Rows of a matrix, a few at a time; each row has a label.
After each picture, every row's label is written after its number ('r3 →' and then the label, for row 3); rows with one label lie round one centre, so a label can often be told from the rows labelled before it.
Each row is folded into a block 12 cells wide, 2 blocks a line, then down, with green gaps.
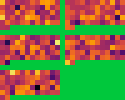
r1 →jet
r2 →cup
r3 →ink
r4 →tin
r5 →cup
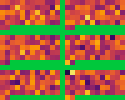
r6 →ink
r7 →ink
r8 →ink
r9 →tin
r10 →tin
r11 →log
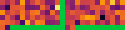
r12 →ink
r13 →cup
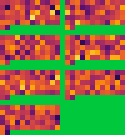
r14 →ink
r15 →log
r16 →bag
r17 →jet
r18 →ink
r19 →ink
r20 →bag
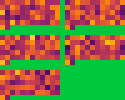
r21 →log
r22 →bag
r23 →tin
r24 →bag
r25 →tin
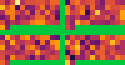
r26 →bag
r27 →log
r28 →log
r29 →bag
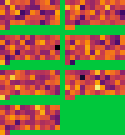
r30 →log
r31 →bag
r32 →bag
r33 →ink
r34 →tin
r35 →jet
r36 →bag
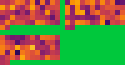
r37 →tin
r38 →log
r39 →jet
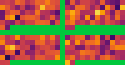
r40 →bag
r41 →ink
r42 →bag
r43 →tin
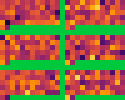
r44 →bag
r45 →tin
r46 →log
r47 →tin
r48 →ink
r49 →tin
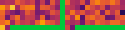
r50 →tin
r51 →jet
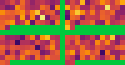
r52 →ink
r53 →bag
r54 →jet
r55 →cup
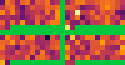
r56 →log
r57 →bag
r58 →tin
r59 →log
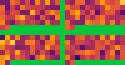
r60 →cup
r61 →bag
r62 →tin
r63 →cup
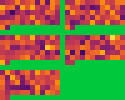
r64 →tin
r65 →bag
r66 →tin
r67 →jet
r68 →log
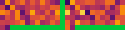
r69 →log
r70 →log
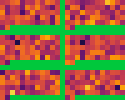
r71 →cup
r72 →jet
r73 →jet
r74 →jet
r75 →log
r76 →cup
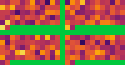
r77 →tin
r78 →tin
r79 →cup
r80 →jet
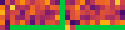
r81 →log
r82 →bag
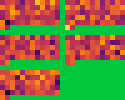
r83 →bag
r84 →tin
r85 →cup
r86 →cup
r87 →bag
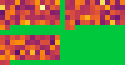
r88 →bag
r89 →cup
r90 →ink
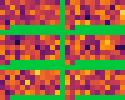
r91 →log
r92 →log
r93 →jet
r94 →bag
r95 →bag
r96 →log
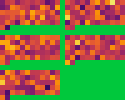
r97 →ink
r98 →jet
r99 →bag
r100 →tin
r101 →log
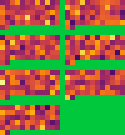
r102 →cup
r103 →bag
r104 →log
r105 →cup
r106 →log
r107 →tin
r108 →tin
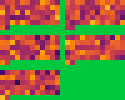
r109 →log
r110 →bag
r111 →tin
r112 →tin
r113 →tin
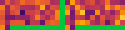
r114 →log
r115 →log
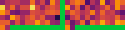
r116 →tin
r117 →bag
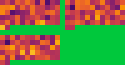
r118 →tin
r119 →ink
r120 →ink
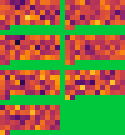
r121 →jet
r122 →bag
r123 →jet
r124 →log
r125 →log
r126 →tin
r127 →tin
